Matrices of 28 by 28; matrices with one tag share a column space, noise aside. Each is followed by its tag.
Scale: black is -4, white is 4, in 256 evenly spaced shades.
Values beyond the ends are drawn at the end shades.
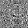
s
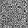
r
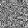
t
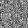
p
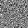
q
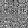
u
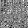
u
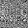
s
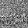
s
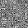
p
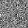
p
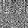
u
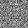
t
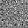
t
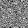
q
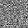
r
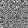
q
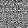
q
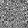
t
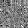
u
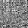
u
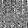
u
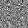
t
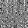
u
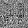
s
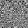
q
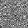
r
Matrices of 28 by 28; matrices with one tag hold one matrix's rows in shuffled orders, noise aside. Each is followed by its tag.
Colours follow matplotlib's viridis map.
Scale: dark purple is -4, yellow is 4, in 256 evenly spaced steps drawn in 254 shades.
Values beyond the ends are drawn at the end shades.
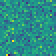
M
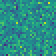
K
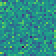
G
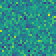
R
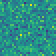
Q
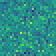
Q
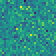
Q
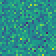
Q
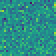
G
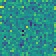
G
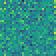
G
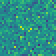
Q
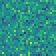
Q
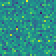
K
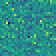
M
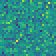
K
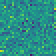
G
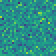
R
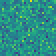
Q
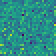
G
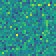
K
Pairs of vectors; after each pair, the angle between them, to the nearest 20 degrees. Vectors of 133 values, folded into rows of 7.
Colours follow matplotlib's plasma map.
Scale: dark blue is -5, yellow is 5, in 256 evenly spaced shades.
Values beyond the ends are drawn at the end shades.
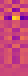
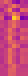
40 degrees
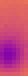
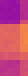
120 degrees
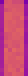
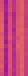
100 degrees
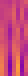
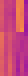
100 degrees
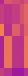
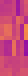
100 degrees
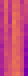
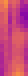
60 degrees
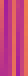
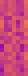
60 degrees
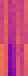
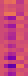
60 degrees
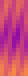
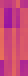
100 degrees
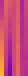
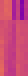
60 degrees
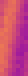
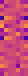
80 degrees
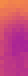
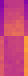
120 degrees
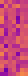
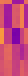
80 degrees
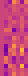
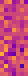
140 degrees
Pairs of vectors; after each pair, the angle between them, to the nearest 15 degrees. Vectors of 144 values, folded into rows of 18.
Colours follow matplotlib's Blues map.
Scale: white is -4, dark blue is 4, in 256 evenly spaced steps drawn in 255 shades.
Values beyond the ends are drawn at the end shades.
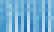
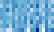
60 degrees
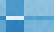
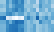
30 degrees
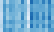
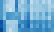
120 degrees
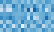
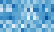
30 degrees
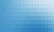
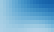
165 degrees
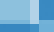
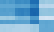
150 degrees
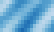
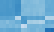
90 degrees
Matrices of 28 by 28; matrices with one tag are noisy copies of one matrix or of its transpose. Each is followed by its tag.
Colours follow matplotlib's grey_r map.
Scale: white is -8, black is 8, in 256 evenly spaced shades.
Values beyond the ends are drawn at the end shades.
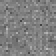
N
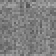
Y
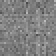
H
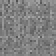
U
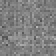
H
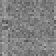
Y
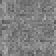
Y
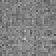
H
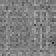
N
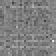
N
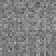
H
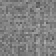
H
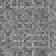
N
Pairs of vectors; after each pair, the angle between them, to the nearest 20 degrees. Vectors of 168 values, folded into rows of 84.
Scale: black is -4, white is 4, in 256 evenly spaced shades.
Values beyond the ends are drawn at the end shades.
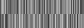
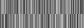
20 degrees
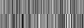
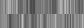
120 degrees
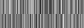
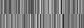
160 degrees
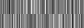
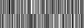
20 degrees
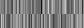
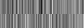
60 degrees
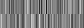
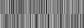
40 degrees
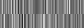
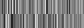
140 degrees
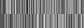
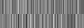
80 degrees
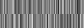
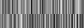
120 degrees
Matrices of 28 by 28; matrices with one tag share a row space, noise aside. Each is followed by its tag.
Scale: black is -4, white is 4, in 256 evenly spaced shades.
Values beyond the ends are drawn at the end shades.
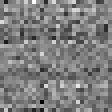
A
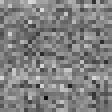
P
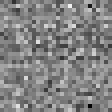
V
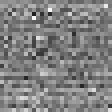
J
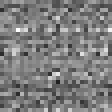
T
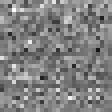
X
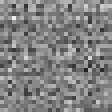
X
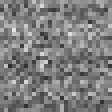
J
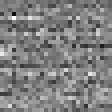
X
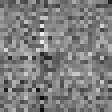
J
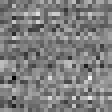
X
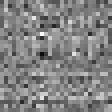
J
